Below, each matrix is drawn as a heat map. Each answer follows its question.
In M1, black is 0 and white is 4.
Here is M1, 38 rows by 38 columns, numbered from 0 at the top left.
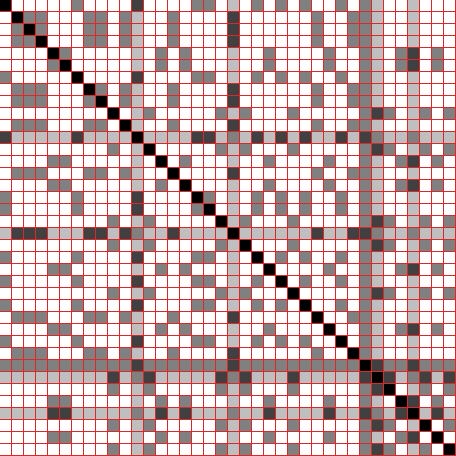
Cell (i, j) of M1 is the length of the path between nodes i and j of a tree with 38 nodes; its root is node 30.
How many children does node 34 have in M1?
8
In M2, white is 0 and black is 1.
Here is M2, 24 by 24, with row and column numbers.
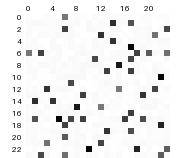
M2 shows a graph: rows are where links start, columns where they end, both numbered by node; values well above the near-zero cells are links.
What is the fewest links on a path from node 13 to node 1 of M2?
3
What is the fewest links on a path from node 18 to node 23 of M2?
2
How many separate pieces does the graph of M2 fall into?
3
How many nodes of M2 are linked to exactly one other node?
8
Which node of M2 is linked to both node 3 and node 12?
node 21
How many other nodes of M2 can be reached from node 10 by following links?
7
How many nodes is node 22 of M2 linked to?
3
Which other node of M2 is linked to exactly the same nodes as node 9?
node 19
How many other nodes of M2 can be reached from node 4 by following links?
10
